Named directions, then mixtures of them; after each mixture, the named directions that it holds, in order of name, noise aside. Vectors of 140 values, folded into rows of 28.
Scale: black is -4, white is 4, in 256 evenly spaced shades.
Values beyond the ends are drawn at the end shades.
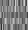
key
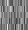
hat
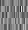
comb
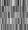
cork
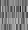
comb, cork, hat.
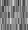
cork.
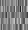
comb, cork, key.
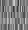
comb, cork, hat.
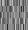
comb, hat.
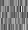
comb.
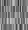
comb, cork.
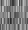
cork.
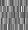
comb, hat.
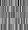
comb, cork, hat.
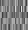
comb, key.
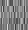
hat.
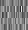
comb.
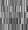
comb, cork, hat.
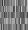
comb, cork, key.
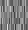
hat.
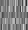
comb, key.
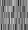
cork, hat, key.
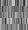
cork, key.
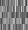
comb, key.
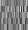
comb.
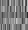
comb, hat, key.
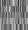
comb, cork.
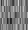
cork.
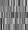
key.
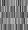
comb, cork, key.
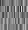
comb.
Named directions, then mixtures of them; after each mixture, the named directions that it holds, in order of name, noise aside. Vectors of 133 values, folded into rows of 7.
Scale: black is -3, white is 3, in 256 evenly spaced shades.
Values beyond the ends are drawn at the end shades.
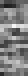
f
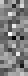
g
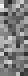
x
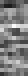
f.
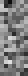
f, x.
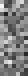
x.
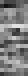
f.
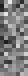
x.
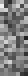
x.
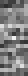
f, g.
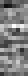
f.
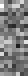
f, x.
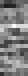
f.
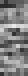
f.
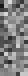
x.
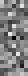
g.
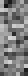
f, x.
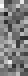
g, x.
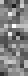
f, g.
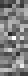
f, g.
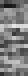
f.
